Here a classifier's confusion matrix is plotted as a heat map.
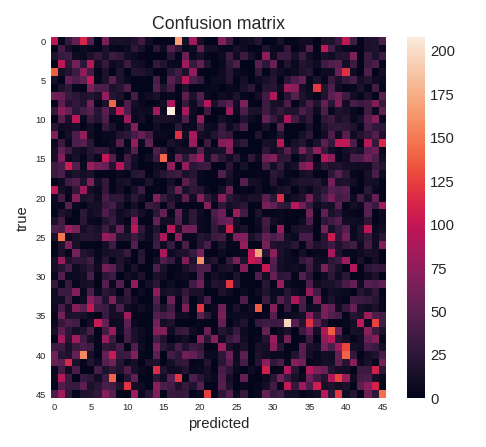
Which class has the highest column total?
1
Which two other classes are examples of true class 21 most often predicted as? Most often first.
33, 45
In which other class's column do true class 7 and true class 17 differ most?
30
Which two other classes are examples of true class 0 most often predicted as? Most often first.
17, 4
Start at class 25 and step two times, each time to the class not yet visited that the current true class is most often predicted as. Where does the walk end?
37
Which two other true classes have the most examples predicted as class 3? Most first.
10, 38
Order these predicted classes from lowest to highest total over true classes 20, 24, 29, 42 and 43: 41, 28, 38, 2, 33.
28, 33, 41, 2, 38
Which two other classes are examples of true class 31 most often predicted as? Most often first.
24, 11
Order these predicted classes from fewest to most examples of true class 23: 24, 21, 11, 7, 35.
21, 7, 35, 24, 11
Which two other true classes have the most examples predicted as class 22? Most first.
38, 15
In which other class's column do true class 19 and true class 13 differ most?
45
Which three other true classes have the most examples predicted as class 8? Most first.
43, 40, 37
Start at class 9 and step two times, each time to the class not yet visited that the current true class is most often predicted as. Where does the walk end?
2
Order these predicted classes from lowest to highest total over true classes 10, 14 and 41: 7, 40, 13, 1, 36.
13, 40, 36, 7, 1
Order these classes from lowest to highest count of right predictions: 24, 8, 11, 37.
11, 37, 24, 8
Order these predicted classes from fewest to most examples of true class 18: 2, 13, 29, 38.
29, 13, 2, 38
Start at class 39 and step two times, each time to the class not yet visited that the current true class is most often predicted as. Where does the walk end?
4
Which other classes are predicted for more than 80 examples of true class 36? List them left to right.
6, 32, 35, 42, 44
